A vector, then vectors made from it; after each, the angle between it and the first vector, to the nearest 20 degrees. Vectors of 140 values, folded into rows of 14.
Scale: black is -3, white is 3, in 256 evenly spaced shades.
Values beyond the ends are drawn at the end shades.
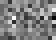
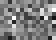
20 degrees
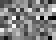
40 degrees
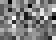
20 degrees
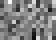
120 degrees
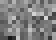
40 degrees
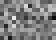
40 degrees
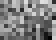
60 degrees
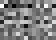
80 degrees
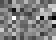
40 degrees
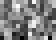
80 degrees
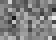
160 degrees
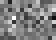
20 degrees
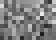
60 degrees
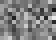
160 degrees
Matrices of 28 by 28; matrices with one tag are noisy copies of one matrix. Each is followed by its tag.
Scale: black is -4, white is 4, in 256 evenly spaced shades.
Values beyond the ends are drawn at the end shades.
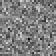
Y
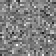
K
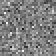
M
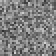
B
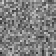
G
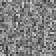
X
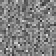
B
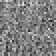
X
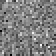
X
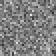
B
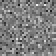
K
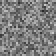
K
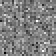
B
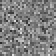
Y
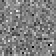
X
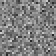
K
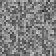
K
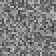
M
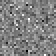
Y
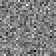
M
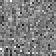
X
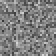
B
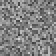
Y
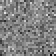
G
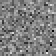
M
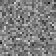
Y
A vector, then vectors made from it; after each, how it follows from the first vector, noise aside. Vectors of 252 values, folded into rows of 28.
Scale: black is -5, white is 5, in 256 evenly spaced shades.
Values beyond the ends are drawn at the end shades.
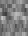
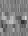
reversed, partly zeroed.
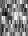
scaled up.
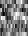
scaled up.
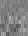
wrapped around, negated, partly zeroed.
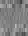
negated, partly zeroed.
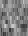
wrapped around, negated.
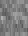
shrunk.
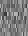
sign-scrambled.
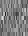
sign-scrambled.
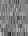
wrapped around, negated, partly zeroed.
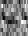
reversed, negated, scaled up.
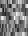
scaled up.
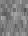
shrunk.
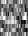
reversed, scaled up.
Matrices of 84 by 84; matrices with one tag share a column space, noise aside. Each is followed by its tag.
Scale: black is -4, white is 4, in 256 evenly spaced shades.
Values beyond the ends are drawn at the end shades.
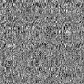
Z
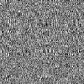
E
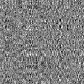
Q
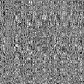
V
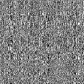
V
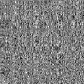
V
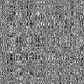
V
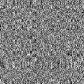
Q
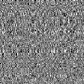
E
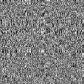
E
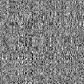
V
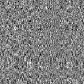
Q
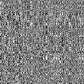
V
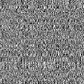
Q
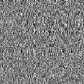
E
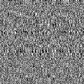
E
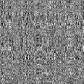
V
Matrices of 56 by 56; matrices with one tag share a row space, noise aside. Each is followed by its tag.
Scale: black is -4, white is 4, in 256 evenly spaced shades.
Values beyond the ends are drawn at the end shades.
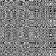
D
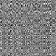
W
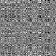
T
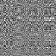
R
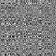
T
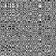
T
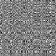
W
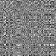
R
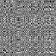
R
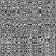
T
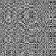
D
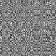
W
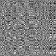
D
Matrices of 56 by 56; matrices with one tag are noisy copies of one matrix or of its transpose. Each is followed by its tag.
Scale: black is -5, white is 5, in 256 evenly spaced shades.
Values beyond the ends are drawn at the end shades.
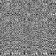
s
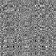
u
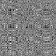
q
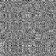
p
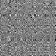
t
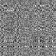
u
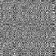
s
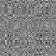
u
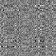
u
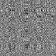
q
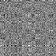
p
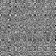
t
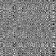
s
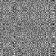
s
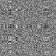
q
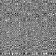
s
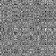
p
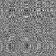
q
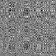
q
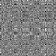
p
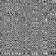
s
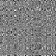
t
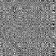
s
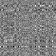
u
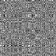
p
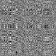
q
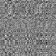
u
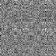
p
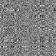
u
